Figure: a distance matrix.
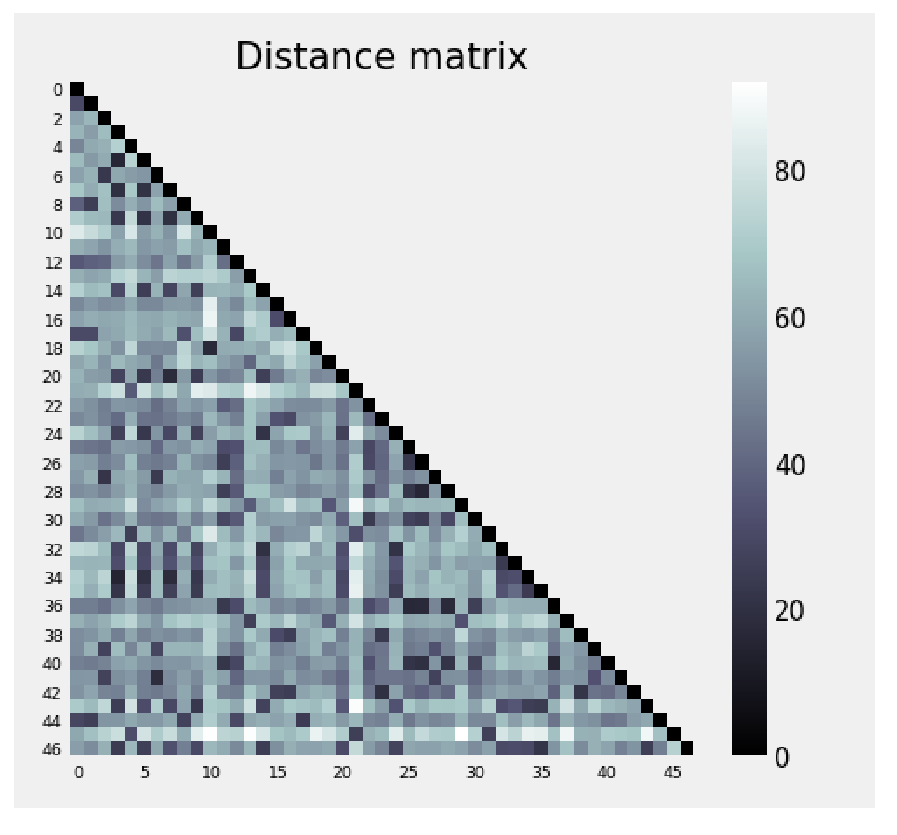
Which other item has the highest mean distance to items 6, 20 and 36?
45
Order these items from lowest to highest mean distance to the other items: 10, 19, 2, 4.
2, 19, 4, 10
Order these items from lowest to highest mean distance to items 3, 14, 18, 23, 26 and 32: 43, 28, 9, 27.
9, 43, 28, 27
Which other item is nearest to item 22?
30
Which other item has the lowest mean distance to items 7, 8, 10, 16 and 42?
23
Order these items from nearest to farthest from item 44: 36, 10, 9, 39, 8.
8, 36, 39, 9, 10
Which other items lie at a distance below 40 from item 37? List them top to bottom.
13, 19, 29
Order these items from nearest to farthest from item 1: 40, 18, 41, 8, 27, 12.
8, 12, 40, 41, 27, 18
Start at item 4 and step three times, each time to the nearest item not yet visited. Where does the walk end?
21
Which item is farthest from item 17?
10
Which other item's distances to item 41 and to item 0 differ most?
6
